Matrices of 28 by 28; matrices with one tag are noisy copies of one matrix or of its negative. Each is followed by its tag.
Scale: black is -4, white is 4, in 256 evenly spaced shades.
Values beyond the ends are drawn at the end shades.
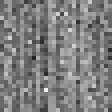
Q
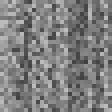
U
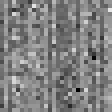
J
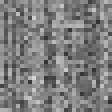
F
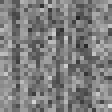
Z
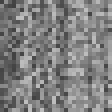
U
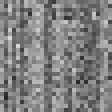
F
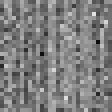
Q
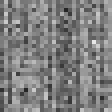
J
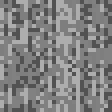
J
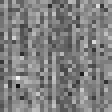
J
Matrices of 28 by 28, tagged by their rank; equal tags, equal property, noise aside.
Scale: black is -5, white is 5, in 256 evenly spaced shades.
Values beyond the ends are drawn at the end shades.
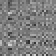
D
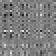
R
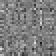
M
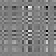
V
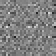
M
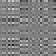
V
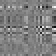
V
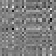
R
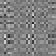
R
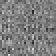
M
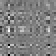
R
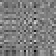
R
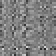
M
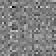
M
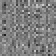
M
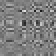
R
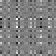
V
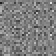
M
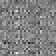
M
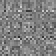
M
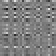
V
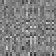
M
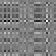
V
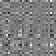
R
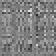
D
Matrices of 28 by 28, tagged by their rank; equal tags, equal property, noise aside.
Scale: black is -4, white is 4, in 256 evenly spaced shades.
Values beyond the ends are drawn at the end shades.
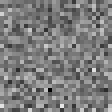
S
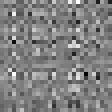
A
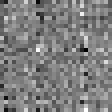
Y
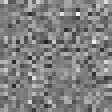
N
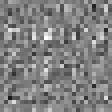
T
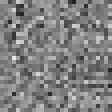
N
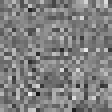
N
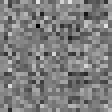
N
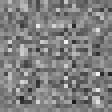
N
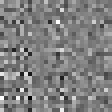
Y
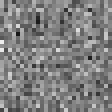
S
